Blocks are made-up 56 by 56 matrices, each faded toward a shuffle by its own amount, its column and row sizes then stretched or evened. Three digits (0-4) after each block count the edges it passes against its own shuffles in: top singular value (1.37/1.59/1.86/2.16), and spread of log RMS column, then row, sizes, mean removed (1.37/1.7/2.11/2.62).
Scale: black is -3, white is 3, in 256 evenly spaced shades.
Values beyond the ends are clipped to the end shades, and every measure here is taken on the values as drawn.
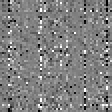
3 4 2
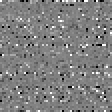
0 1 4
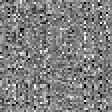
3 4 0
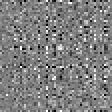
4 4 3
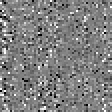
3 3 0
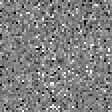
0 2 0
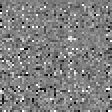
0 2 3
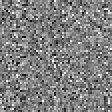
2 1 0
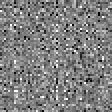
3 2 2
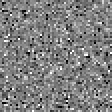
1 0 0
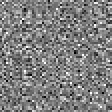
4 1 0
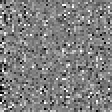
0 3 1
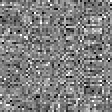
4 1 0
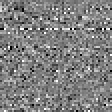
1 0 4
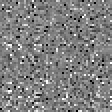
2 1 0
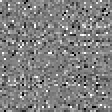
3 1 2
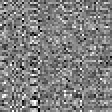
4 3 0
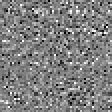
3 1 2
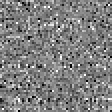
2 1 2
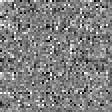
3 1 3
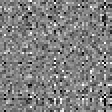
4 3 2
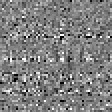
3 2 4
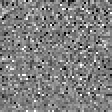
2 0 3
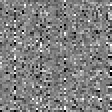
2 4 1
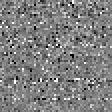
0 1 3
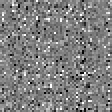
2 3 0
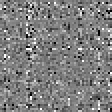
1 4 3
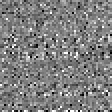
3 0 3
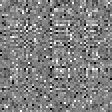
4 2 1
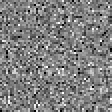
2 1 0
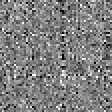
3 2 2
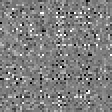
2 2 3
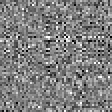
4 2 3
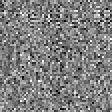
3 0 1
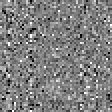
3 2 0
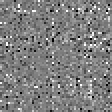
1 2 2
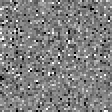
1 3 1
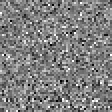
1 0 2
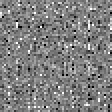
2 3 1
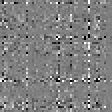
4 4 4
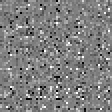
0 3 2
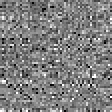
4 1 2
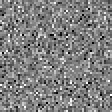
2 0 1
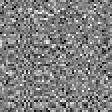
4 0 2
